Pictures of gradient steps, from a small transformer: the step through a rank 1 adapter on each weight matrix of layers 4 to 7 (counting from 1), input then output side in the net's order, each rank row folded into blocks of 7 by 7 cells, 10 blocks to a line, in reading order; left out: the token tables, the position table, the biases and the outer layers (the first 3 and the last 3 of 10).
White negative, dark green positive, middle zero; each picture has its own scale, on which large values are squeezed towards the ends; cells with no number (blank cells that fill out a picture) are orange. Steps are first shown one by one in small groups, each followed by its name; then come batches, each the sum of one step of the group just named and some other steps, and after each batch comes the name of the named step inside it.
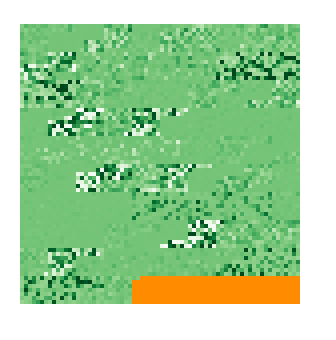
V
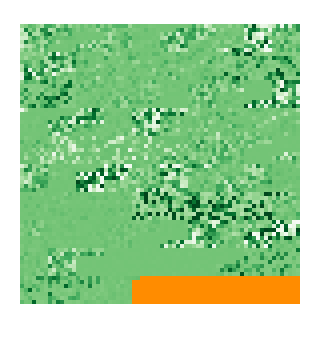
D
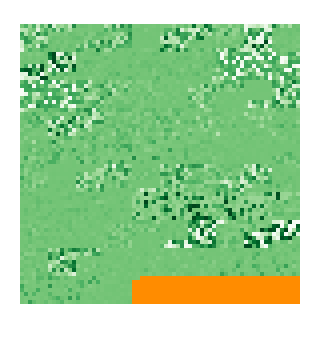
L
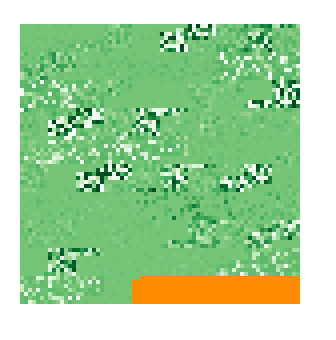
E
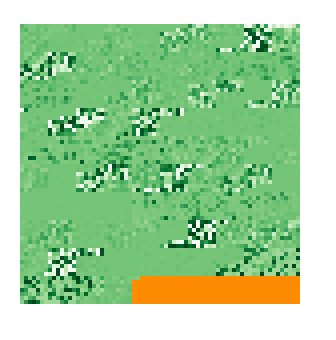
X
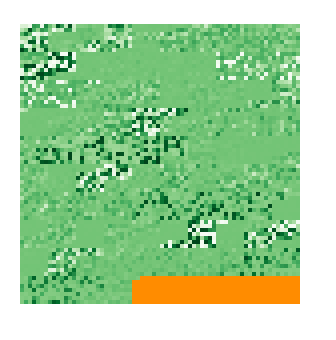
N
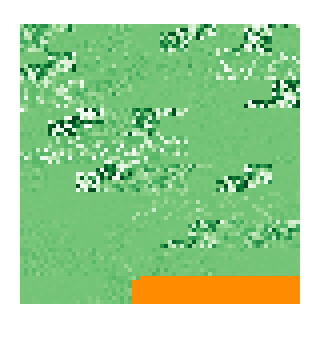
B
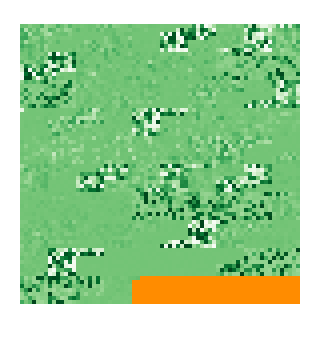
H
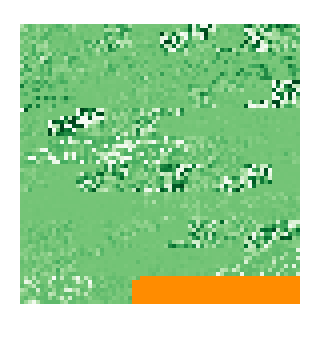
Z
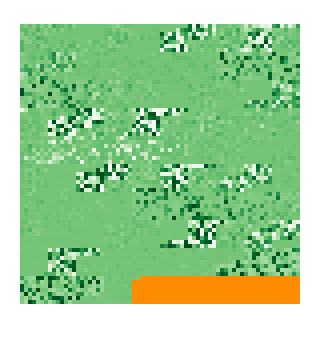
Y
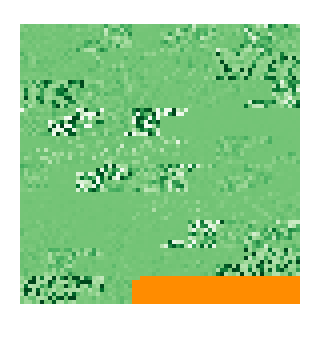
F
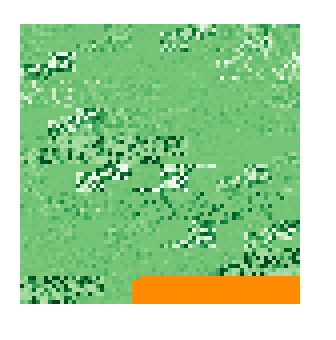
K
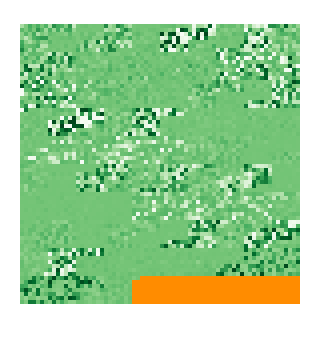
Z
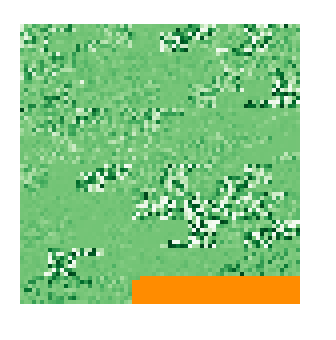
D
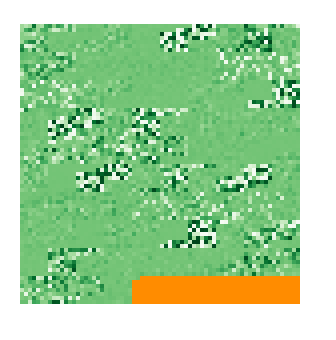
E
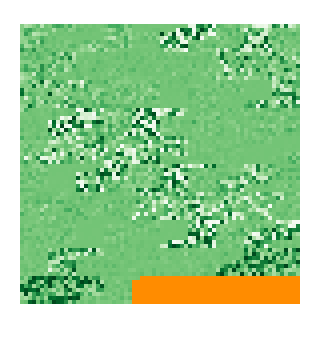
Y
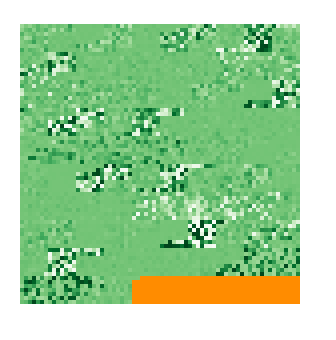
X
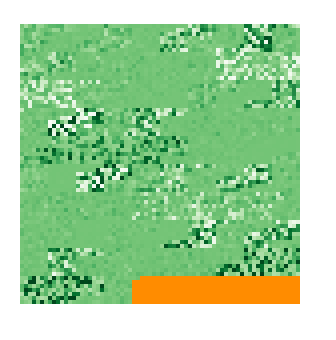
F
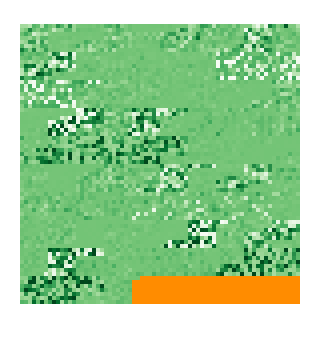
N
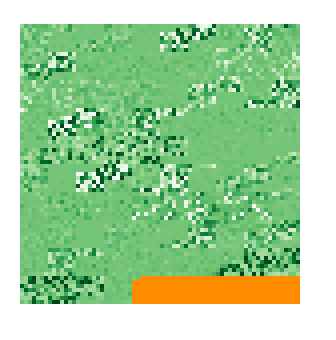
K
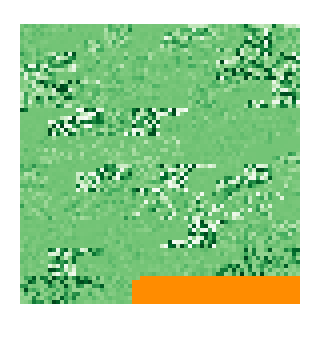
V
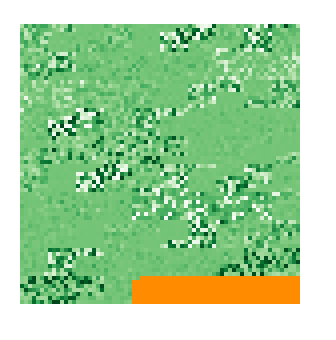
K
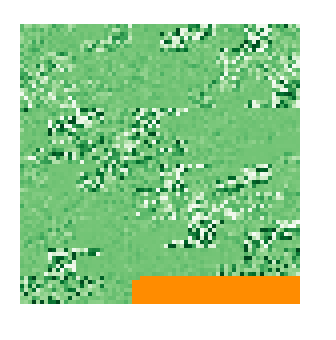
Z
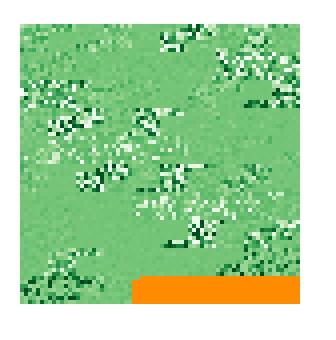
F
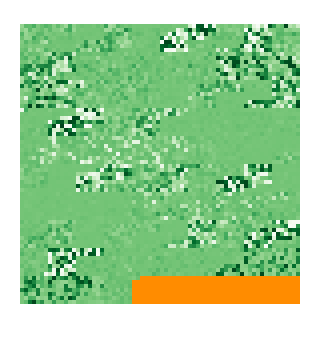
B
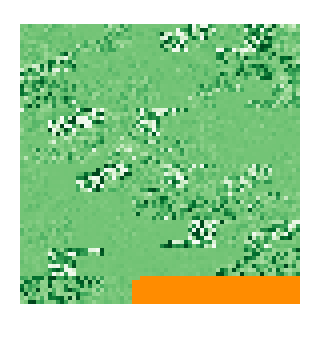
Y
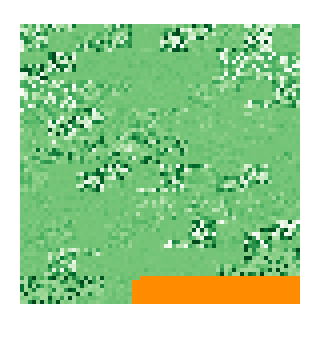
L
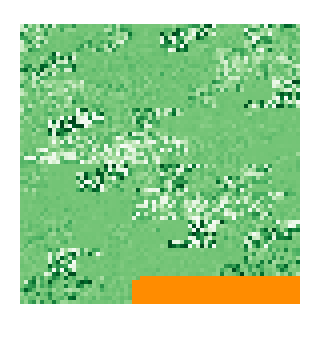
Z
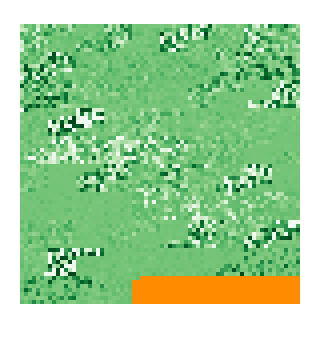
Z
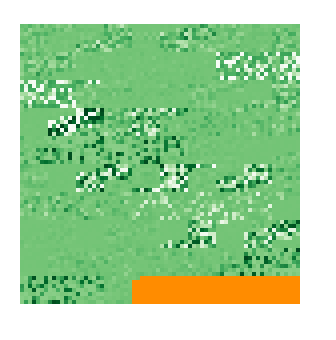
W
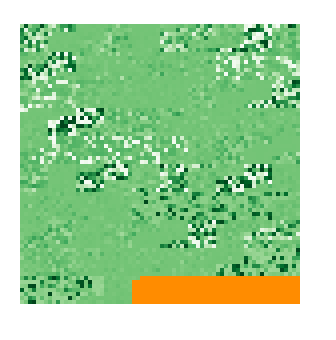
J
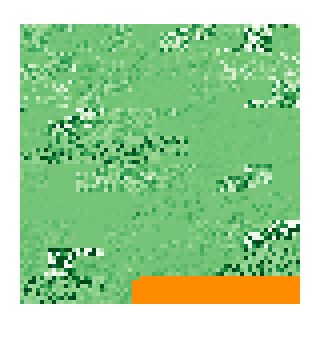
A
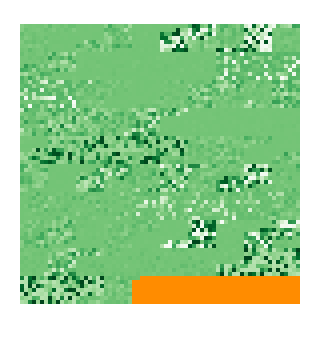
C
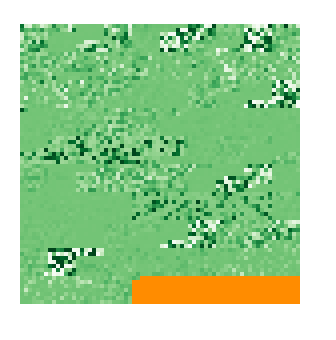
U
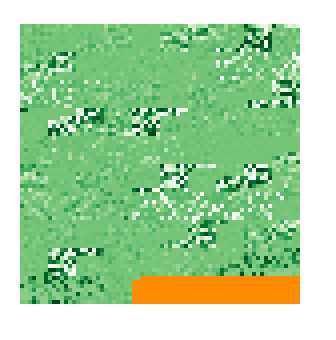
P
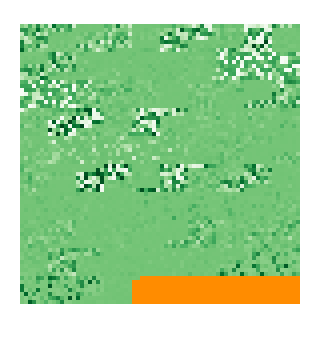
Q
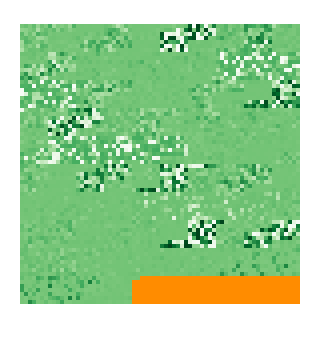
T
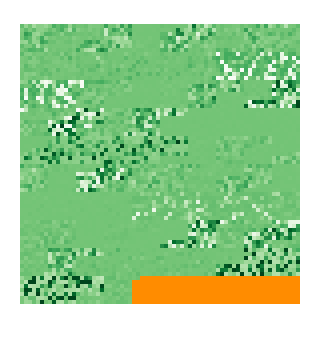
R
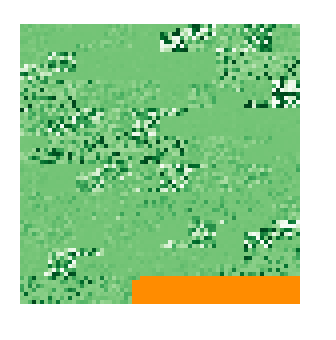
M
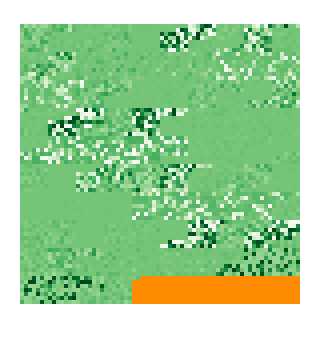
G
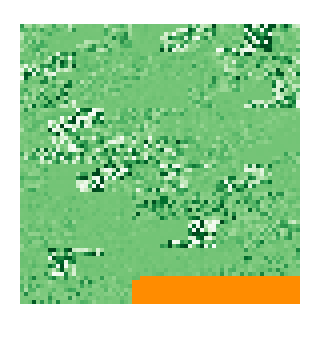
U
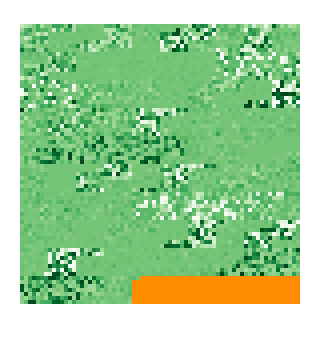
M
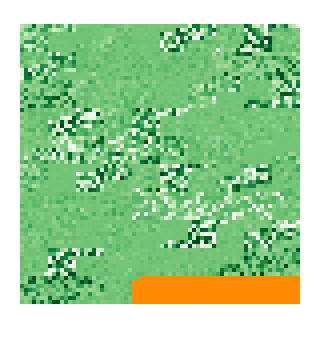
M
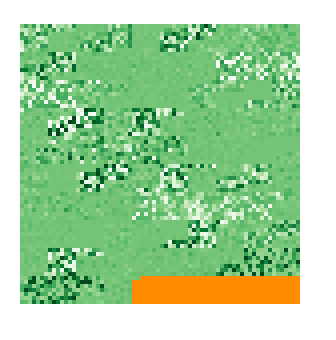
W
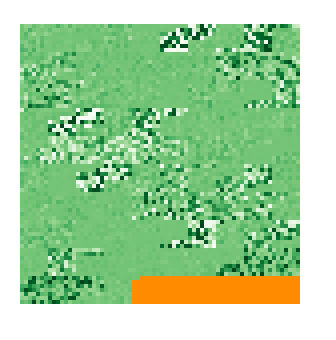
G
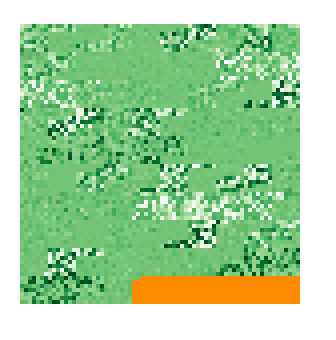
W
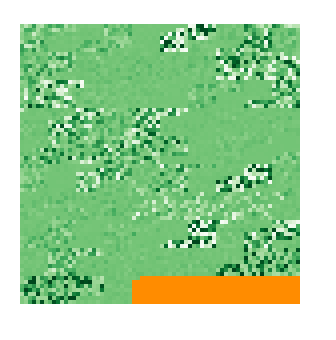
R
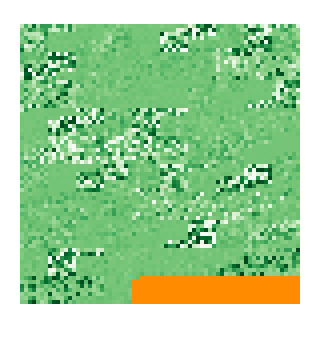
J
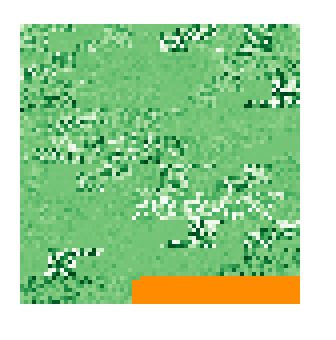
M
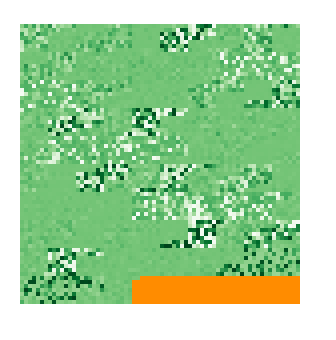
T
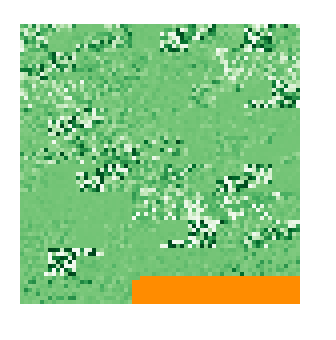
U
